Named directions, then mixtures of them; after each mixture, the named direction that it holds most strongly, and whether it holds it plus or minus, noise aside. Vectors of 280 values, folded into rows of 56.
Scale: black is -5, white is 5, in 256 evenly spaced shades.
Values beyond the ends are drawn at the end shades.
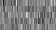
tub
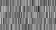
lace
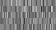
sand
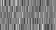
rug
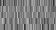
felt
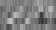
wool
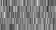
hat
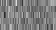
hat, minus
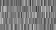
sand, minus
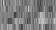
wool, minus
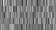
hat, minus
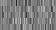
sand, minus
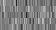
tub, minus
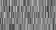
hat, plus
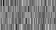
rug, minus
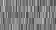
tub, minus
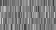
lace, plus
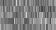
wool, minus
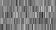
sand, minus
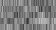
wool, minus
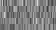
hat, plus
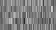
sand, plus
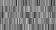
tub, minus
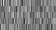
hat, minus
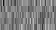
tub, plus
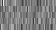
hat, minus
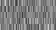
rug, minus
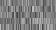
rug, minus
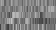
wool, plus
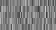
lace, plus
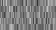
hat, minus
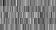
tub, plus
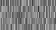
lace, plus
